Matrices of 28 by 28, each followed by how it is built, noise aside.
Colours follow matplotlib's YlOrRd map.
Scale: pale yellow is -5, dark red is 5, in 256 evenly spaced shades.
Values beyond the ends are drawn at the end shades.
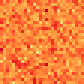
Toeplitz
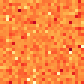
sparse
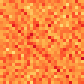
Toeplitz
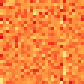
uneven columns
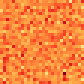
uneven columns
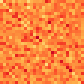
diagonal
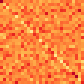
diagonal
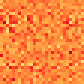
low rank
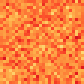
Hankel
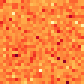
sparse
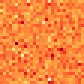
sparse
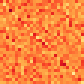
diagonal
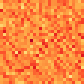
Toeplitz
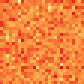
low rank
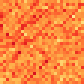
Hankel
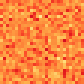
low rank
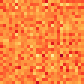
low rank
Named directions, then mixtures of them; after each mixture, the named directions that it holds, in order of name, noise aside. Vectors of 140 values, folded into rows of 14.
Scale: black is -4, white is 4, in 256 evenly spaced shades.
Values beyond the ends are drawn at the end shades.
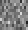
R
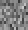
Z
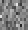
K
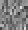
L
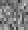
Z.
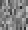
L, R.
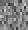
K, R, Z.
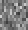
K, L, Z.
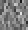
K, R.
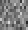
R.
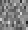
R.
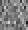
R.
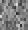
K.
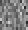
R, Z.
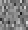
R.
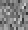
Z.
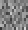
L, Z.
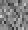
K, Z.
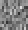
L.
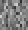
K, R.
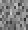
K, L, Z.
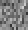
Z.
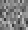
R, Z.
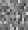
Z.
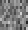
L, R.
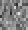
K, L.
